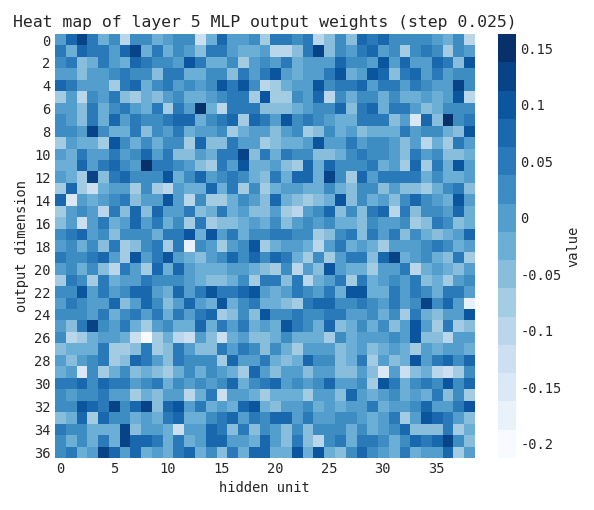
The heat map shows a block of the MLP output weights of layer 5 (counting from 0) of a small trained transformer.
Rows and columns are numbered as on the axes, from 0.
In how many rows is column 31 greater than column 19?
20
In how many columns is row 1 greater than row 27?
24
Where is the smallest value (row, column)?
26, 8
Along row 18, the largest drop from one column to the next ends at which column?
12
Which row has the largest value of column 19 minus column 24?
35
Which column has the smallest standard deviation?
28
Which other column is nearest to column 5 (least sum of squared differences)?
29
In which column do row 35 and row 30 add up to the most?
36
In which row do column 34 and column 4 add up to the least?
9
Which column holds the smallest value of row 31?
15
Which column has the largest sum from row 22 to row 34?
4
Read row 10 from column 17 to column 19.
0.125 -0.05 0.05
